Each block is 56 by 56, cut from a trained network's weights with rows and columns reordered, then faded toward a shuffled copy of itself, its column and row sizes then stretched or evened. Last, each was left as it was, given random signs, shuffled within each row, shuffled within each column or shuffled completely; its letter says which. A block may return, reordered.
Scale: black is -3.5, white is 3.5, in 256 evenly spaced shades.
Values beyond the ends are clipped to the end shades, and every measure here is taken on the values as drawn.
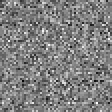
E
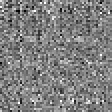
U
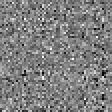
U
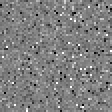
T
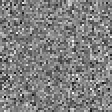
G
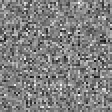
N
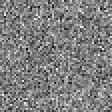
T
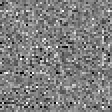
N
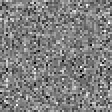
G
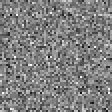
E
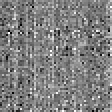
U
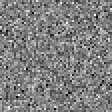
T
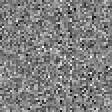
G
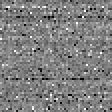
E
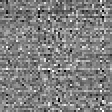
U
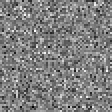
E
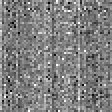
U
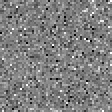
T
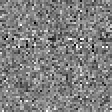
N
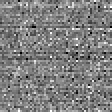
U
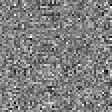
U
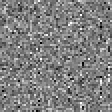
G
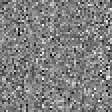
G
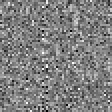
G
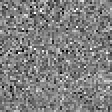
E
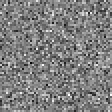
E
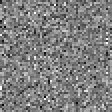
G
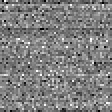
E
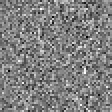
G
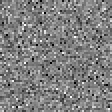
T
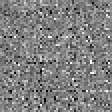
N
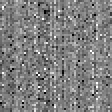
G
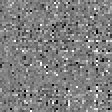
N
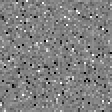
T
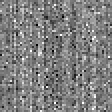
G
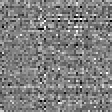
U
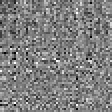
U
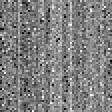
G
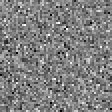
T
